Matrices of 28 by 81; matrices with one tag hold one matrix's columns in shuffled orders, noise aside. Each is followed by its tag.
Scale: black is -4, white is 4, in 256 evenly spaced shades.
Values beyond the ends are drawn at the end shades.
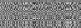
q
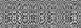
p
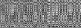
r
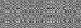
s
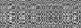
p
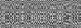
p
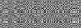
s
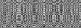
r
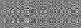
s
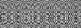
p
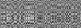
p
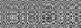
p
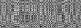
r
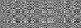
s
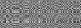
s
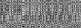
r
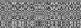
q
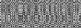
r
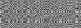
s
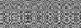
p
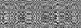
p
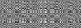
s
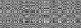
s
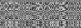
q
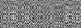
p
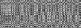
r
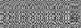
p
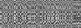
p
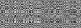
s
